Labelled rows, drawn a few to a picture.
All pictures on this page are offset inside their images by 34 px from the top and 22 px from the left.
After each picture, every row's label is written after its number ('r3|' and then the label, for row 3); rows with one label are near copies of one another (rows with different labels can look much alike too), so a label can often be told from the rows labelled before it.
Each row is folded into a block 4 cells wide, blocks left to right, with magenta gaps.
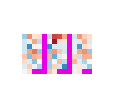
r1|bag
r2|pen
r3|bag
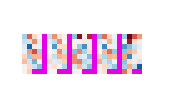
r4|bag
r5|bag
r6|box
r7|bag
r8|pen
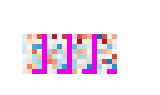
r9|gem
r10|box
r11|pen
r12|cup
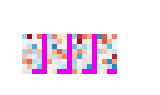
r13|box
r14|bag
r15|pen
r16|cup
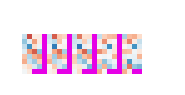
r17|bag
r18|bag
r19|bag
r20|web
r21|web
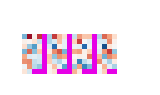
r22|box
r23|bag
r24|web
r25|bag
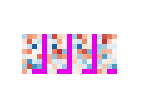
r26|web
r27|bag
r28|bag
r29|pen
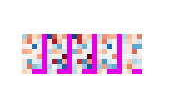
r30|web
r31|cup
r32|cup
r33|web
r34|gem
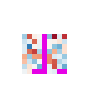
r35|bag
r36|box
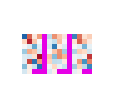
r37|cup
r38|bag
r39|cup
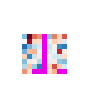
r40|pen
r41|gem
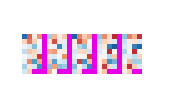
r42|cup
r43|web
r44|cup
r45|gem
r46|gem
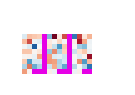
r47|web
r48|box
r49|cup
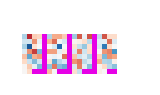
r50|bag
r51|web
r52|box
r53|bag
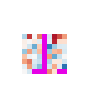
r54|box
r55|pen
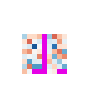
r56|web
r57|bag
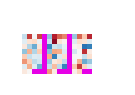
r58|box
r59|pen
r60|gem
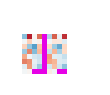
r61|box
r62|box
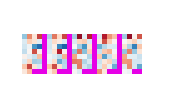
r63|gem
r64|gem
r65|box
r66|pen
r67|box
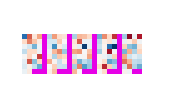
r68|cup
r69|bag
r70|web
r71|gem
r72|box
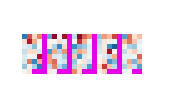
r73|cup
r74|box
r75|pen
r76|gem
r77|cup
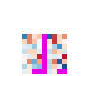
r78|cup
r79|cup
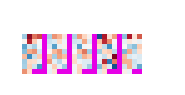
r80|pen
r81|bag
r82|bag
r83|cup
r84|box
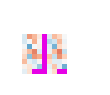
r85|bag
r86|bag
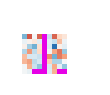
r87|box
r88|bag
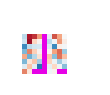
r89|pen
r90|bag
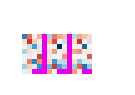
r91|cup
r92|web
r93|web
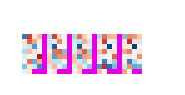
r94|cup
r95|bag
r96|bag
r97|web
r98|web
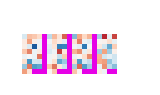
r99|web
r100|gem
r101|web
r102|box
